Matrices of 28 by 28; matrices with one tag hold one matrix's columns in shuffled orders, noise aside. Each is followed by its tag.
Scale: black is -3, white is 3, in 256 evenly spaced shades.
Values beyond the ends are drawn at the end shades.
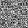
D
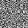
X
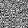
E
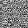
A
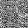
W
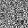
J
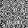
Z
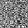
J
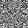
X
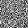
Z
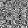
J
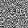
E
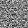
A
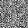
W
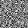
Z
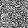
W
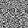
E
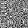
Z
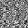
J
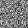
Z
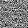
A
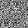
D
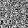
J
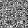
J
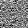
A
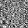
J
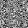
Z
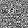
E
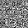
D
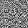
E
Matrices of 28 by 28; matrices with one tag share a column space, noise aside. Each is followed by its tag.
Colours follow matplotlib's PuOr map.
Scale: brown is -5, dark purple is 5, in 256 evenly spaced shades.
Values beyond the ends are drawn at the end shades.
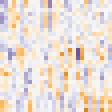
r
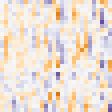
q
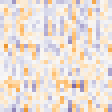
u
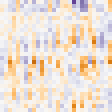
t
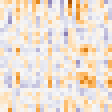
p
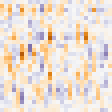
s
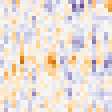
t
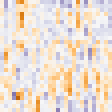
r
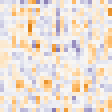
u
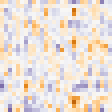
u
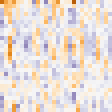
q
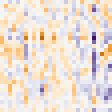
s
